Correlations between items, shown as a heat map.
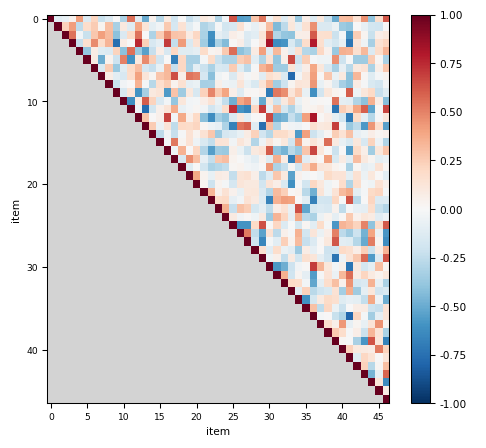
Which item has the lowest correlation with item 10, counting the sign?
11
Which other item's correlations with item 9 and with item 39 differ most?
13
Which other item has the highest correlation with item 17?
7
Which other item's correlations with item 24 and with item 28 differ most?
34
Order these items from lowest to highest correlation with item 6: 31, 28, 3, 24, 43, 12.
31, 24, 28, 43, 12, 3
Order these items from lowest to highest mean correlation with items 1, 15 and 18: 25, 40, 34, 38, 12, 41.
41, 40, 25, 34, 38, 12
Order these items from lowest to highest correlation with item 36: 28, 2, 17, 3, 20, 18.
28, 17, 20, 18, 2, 3
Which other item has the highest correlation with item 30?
3
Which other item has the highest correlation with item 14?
35
